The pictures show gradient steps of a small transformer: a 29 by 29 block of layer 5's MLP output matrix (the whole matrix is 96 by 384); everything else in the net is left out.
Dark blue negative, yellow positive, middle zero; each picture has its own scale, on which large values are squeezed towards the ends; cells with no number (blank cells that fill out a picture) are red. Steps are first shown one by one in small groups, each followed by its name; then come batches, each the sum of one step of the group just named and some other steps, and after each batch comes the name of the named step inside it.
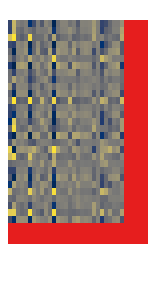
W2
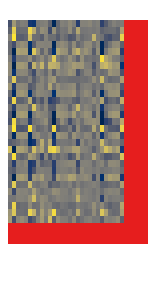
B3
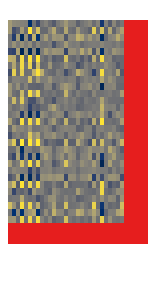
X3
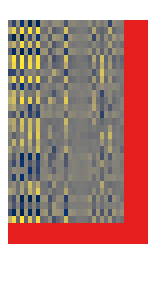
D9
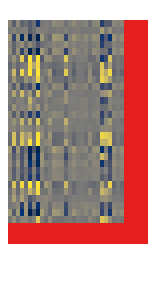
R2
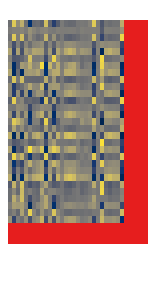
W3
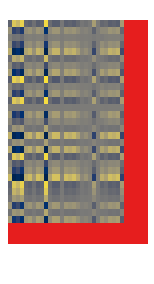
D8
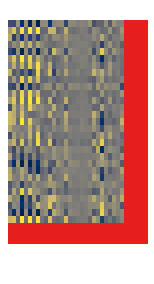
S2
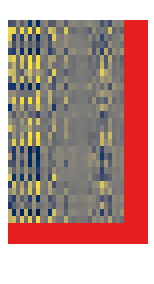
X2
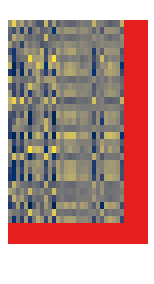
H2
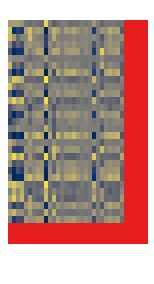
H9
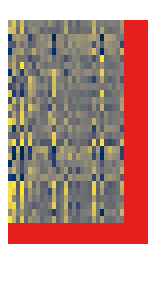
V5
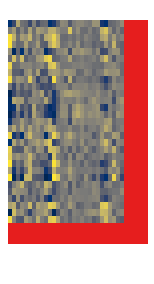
D8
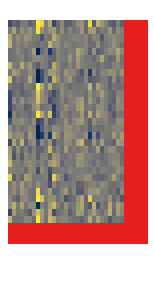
V5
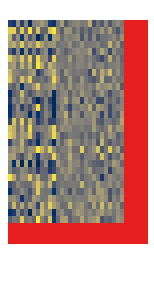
S2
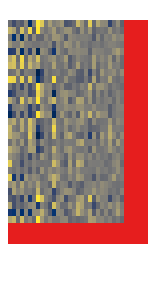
D9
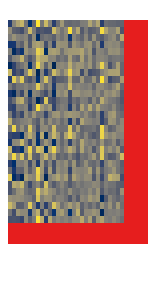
D8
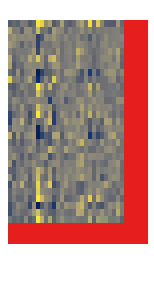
H2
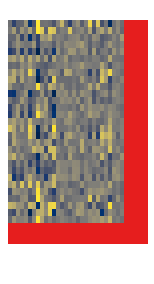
R2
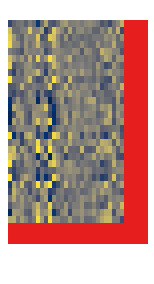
H9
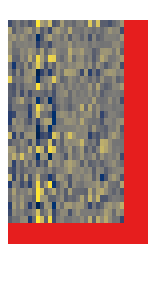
H2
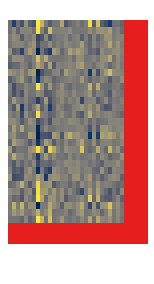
D8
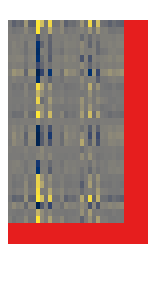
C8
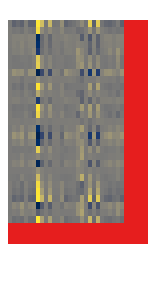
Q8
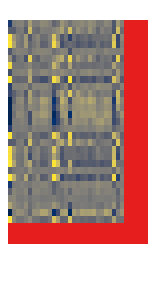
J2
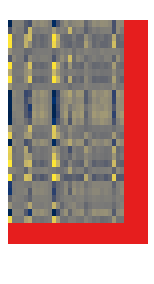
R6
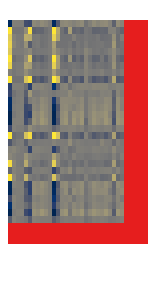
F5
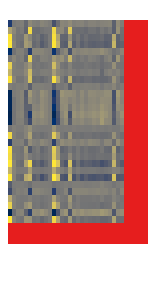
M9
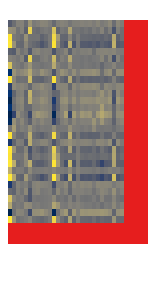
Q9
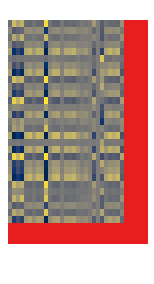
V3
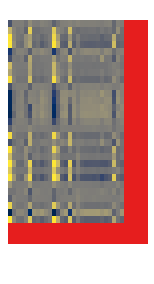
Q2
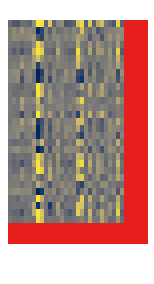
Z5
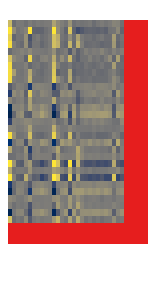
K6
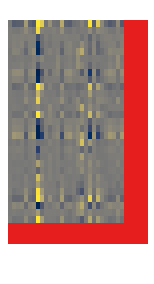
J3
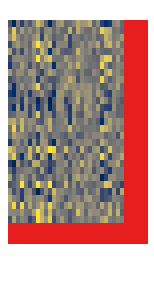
Z5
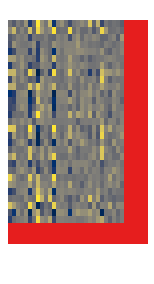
C8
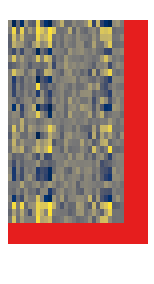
J3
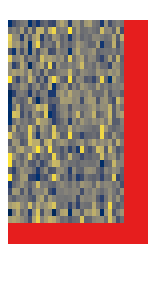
J2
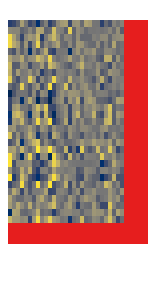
M9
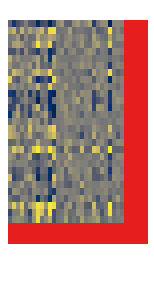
F5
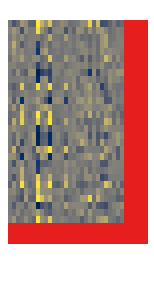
C8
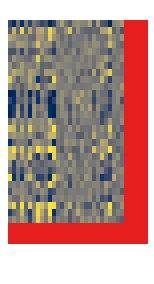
R6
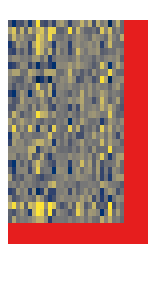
Z5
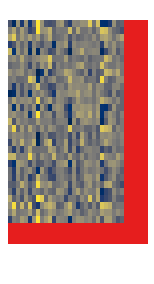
C8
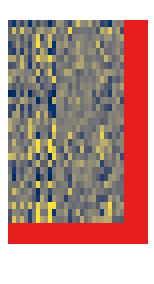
Z5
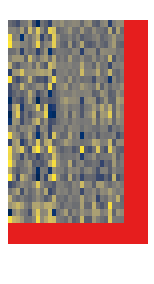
Q9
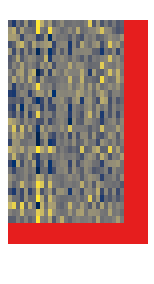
C8
